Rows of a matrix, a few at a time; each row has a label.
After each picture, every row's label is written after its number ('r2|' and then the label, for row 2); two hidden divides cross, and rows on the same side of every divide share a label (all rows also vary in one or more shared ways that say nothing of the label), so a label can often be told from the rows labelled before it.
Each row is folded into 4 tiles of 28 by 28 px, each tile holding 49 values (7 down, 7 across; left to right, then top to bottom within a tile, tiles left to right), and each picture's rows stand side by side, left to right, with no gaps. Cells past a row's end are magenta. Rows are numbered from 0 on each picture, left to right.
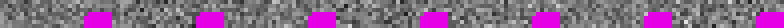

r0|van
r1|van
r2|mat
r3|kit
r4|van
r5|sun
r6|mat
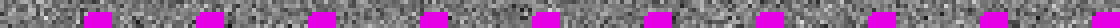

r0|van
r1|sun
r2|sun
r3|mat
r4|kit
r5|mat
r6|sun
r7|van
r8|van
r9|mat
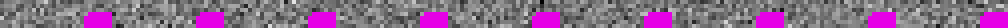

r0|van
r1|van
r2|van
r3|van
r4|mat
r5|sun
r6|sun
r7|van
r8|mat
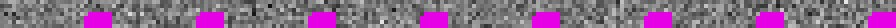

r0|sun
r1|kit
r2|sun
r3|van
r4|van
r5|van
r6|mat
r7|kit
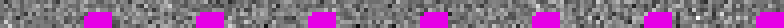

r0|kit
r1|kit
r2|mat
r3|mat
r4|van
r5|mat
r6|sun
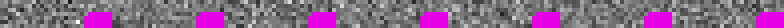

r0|van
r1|sun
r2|van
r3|kit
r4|van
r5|van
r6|mat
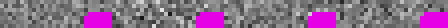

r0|van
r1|kit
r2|kit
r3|van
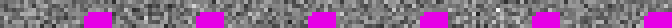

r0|mat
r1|van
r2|sun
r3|kit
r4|sun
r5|kit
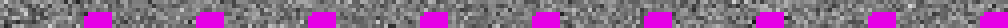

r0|kit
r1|sun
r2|van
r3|kit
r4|mat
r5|van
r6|van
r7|kit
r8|sun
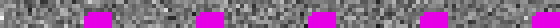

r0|van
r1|van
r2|kit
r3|mat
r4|sun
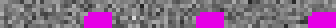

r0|kit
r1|van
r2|sun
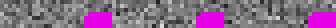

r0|sun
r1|mat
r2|van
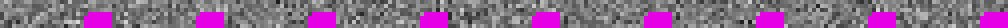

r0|mat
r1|mat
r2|sun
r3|van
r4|van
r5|sun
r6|sun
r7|mat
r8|sun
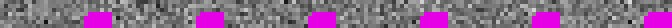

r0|kit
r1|sun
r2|van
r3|sun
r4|kit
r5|mat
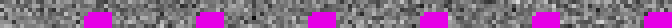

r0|kit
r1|mat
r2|van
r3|mat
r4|mat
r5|mat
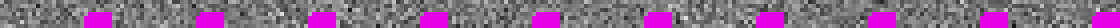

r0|kit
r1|van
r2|sun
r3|mat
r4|mat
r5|mat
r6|sun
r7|van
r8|mat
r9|sun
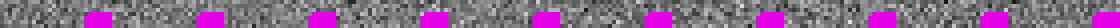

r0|kit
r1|van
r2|sun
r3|kit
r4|mat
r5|sun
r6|van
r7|mat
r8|sun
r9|mat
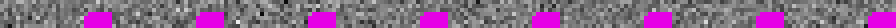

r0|van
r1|sun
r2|van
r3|sun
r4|van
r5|mat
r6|sun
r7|mat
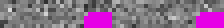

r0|mat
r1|kit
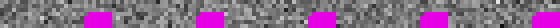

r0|sun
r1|mat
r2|kit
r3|kit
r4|mat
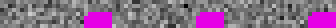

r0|sun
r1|mat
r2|mat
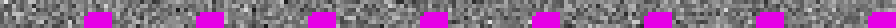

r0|mat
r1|mat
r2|mat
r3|kit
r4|van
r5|van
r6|van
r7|mat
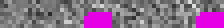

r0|van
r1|sun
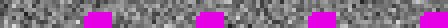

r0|mat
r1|sun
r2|kit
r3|van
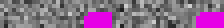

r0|van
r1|kit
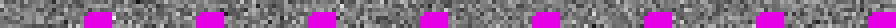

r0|kit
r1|van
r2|van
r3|kit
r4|mat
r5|van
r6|sun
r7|van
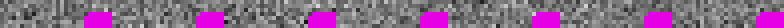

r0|mat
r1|van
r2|van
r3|mat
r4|sun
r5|mat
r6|sun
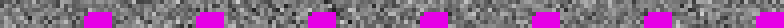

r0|mat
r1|van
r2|kit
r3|sun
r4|van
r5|mat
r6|kit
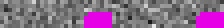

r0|kit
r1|sun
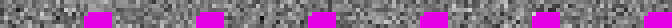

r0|van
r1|mat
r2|sun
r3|sun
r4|sun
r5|kit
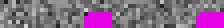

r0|van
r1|mat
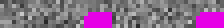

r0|kit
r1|mat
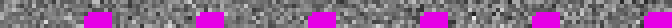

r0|sun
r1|sun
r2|kit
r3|van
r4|van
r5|mat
